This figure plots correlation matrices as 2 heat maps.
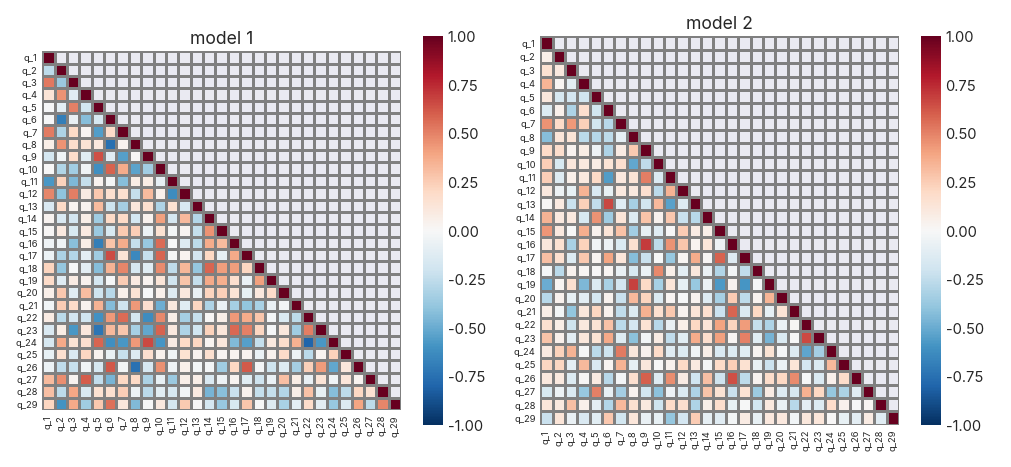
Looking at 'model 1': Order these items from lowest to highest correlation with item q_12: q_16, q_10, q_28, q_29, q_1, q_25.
q_16, q_28, q_10, q_25, q_29, q_1
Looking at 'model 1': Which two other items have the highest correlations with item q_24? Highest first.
q_9, q_5
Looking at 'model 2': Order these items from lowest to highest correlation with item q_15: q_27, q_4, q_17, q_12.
q_27, q_12, q_4, q_17
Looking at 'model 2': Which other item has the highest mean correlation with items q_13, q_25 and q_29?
q_6
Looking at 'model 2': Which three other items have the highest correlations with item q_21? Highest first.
q_16, q_26, q_9
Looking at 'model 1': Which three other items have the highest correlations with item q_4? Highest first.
q_27, q_2, q_20
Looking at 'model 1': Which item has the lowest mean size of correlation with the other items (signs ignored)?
q_25
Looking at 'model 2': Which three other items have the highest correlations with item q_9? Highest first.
q_16, q_26, q_11
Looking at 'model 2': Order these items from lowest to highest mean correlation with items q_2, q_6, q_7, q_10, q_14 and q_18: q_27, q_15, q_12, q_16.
q_27, q_12, q_16, q_15
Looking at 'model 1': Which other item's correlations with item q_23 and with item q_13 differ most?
q_5
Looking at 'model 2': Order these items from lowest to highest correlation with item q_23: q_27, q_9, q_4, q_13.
q_9, q_4, q_27, q_13
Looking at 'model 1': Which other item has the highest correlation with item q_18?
q_14
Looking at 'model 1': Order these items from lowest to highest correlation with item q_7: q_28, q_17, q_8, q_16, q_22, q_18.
q_8, q_17, q_28, q_16, q_18, q_22
